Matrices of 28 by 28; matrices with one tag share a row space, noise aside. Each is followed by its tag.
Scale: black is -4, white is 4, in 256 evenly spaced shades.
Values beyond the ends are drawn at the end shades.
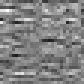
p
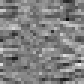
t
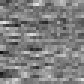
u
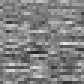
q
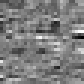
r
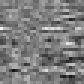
t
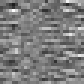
t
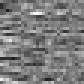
u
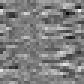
t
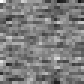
r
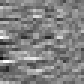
u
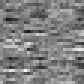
q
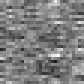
r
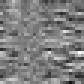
t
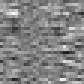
t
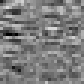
p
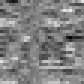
t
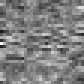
r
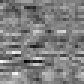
u
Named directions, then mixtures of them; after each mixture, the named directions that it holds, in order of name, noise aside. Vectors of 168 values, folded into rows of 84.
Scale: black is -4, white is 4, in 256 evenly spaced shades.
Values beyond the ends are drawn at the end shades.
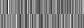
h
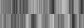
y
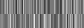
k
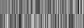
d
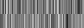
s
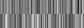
d, s.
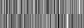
d, s.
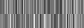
k.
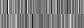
d, h.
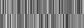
h, s.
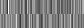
h.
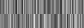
k.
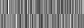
h.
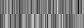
d, s.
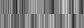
k, y.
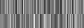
k.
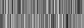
s.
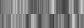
y.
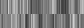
h, y.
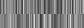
h, k.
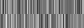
h, s.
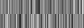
d, h.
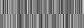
h, s.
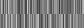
h, s.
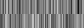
d, s.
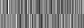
h.
